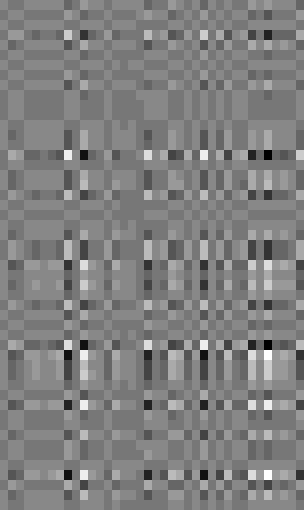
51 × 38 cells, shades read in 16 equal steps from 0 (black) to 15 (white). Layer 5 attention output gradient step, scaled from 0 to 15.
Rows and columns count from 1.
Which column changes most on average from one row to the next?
34
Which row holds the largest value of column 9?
16
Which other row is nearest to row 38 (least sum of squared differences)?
37
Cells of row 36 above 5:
29
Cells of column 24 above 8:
7
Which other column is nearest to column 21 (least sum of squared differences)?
24
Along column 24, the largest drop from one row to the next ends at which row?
36
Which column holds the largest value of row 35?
26
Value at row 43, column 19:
8
